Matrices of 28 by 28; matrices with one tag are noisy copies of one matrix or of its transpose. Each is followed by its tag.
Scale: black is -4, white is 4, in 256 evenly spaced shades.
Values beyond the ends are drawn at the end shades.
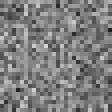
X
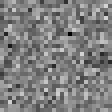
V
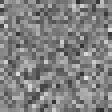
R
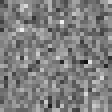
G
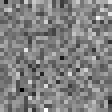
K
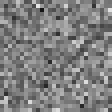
R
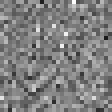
R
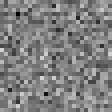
V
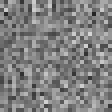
K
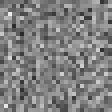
V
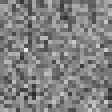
K
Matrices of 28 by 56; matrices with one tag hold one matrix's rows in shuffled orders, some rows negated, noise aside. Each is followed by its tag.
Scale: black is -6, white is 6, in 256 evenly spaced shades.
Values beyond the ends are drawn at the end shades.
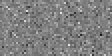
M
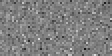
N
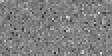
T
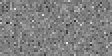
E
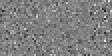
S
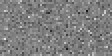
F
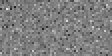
E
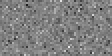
M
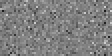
S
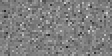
F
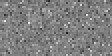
F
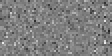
S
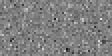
T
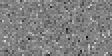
F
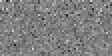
E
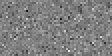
M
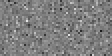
M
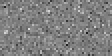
F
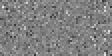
S
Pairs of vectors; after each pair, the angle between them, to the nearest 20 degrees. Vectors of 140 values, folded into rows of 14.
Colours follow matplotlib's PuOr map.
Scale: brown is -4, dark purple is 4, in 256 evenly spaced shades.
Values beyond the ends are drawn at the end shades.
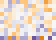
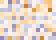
40 degrees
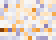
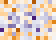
120 degrees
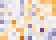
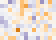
80 degrees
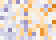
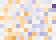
140 degrees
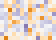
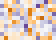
20 degrees
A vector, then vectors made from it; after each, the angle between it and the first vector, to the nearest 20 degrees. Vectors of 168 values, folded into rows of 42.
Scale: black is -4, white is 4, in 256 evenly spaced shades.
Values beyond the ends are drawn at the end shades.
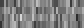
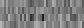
120 degrees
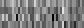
100 degrees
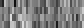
60 degrees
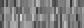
20 degrees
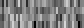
40 degrees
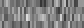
100 degrees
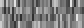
160 degrees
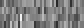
60 degrees
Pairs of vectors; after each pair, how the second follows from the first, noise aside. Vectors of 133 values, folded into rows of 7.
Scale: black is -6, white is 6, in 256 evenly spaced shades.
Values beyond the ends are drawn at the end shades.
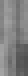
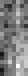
negated, scaled up.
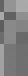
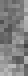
reversed.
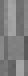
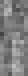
reversed.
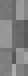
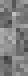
reversed, negated.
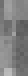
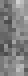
reversed.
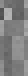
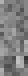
reversed.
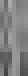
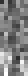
negated, scaled up.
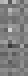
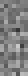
reversed.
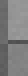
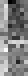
negated, scaled up.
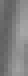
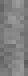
wrapped around, shrunk.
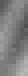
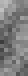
reversed.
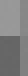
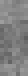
wrapped around, shrunk.
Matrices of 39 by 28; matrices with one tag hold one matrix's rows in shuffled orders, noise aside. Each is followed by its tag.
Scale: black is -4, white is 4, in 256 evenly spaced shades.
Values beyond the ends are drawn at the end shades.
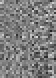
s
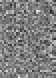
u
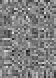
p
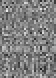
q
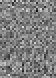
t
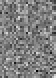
u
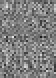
q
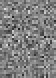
p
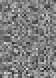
p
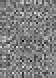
t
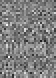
q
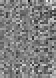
s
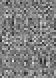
q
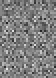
q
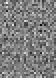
q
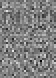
q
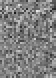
u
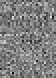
t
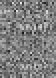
t
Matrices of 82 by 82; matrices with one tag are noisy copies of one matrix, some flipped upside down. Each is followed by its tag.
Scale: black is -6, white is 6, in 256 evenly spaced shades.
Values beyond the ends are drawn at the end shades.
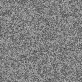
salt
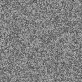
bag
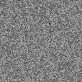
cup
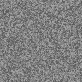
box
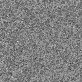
box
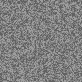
salt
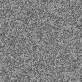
box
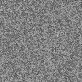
cup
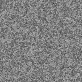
salt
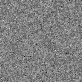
bag
